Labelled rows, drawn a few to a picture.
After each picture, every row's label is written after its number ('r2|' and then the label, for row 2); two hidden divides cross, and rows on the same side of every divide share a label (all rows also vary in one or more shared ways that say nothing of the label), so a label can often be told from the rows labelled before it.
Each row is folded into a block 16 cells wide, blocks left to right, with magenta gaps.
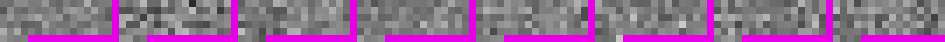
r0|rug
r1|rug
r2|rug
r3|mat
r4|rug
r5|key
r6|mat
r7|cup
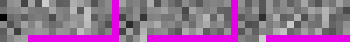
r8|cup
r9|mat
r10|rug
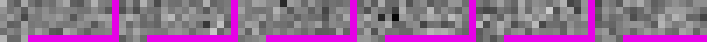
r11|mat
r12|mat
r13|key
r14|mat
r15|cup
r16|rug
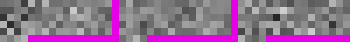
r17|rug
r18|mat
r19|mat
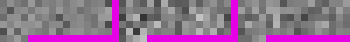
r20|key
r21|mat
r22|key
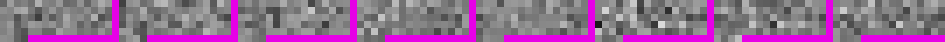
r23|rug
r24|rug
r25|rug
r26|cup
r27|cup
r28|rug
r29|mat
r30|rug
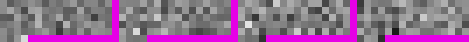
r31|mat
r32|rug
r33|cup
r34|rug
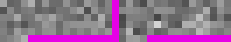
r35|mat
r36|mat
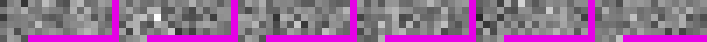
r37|cup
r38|key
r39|key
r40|cup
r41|rug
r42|rug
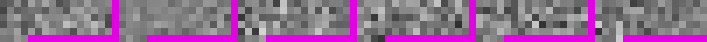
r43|rug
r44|mat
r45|key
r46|cup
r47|key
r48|key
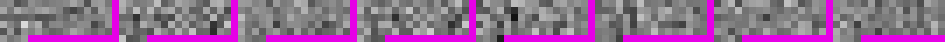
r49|key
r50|rug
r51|rug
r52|rug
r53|rug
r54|rug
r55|cup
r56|mat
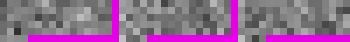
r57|rug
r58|mat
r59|rug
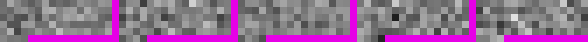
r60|rug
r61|cup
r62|cup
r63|rug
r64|rug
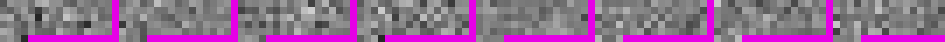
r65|rug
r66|rug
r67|rug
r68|cup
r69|mat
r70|rug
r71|mat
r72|cup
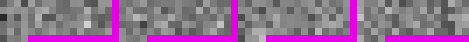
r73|cup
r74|mat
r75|key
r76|mat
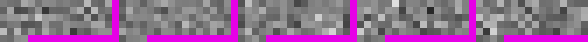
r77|rug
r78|rug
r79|mat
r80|rug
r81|key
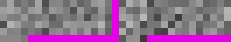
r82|mat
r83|key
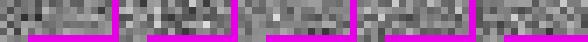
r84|mat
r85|key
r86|cup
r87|cup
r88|rug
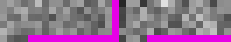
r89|cup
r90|cup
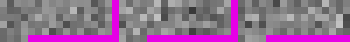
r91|cup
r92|cup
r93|mat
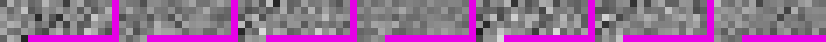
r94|key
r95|rug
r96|key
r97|key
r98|key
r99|mat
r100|mat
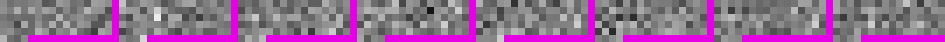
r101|rug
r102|key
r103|mat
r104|mat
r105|mat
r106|mat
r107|mat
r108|key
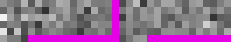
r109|rug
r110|cup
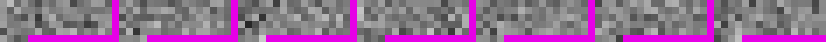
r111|mat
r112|mat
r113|mat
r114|key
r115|mat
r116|cup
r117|key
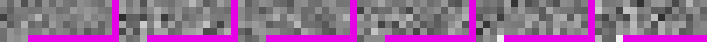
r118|cup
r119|cup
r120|key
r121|key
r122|mat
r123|mat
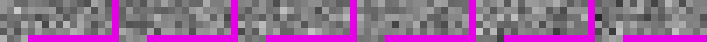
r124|mat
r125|rug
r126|key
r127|cup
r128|cup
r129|key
